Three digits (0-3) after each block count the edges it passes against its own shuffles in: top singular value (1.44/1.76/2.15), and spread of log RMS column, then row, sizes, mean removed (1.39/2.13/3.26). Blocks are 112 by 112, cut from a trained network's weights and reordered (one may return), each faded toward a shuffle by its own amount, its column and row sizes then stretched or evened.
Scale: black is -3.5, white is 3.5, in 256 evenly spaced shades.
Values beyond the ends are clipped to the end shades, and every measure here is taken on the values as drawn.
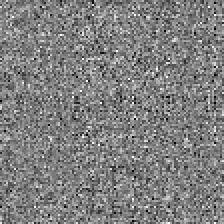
1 2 1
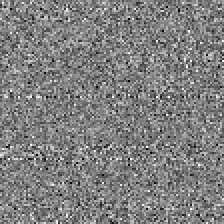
1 0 2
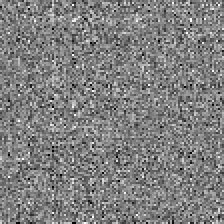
1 2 1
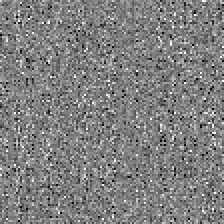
2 2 0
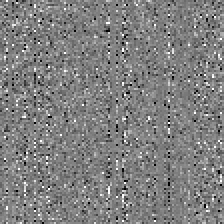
0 3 0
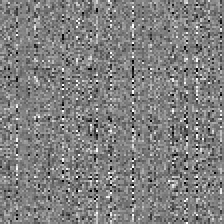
2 3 1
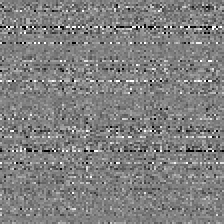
3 1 3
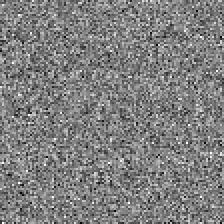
1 1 1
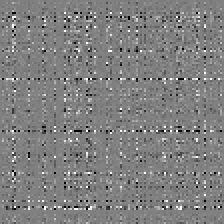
3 3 3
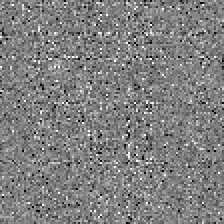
2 2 1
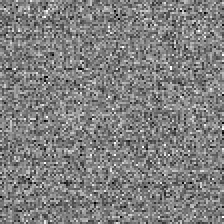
1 1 1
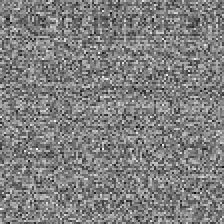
3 0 0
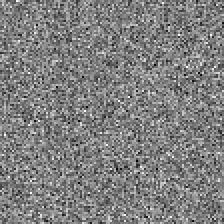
0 0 0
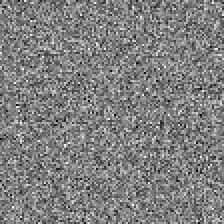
1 0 0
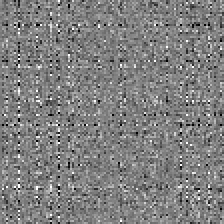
2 3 2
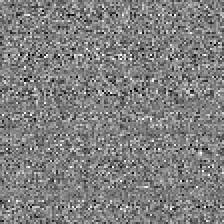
0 0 3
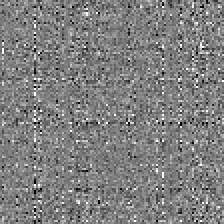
2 3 2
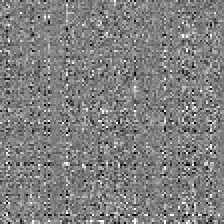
2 3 2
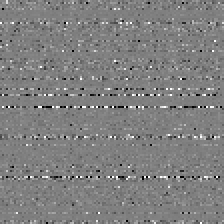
2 0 3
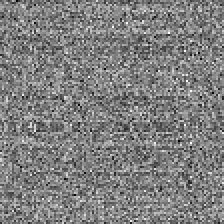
3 1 0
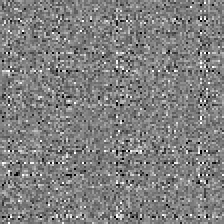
3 2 2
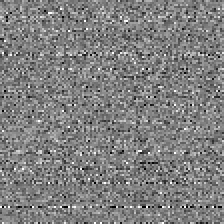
0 0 3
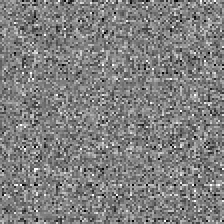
1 2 2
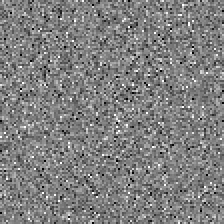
0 1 0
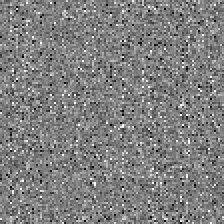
0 2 0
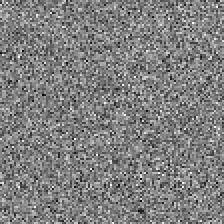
1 0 0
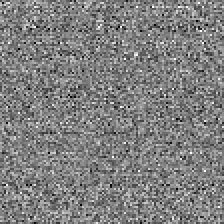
1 0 2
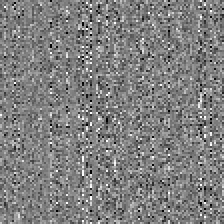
1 3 0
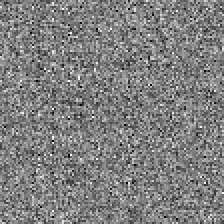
1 2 0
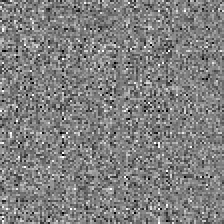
0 2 2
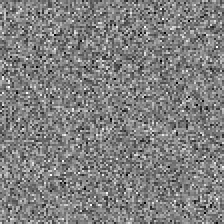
0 0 1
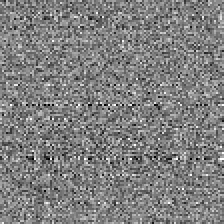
3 0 2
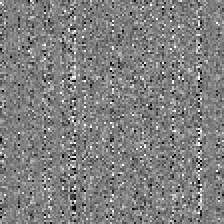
2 3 0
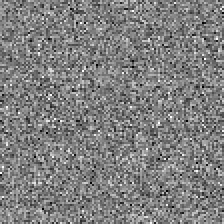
0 1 1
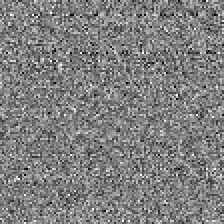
2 0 2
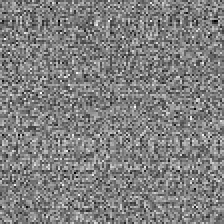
3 0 1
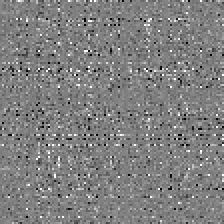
0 2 3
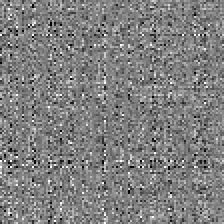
2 3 2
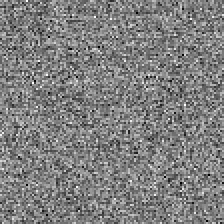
2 0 0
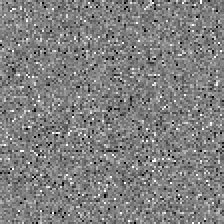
0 0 1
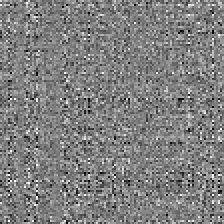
3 3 2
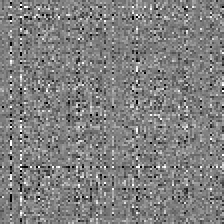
2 3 2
